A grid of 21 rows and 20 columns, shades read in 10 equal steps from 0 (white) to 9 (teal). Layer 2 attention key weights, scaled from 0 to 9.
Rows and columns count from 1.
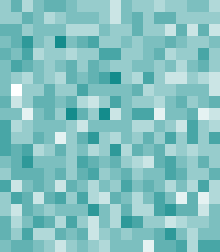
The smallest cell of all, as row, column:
8, 2
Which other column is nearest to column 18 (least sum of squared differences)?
5
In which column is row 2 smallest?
11
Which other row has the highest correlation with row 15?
4
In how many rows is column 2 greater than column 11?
10
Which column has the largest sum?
1
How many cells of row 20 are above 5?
6
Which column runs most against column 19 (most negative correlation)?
18
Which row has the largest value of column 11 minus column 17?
7
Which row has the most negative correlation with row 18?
3
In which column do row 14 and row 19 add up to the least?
14
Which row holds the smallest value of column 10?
17
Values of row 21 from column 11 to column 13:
5 5 5
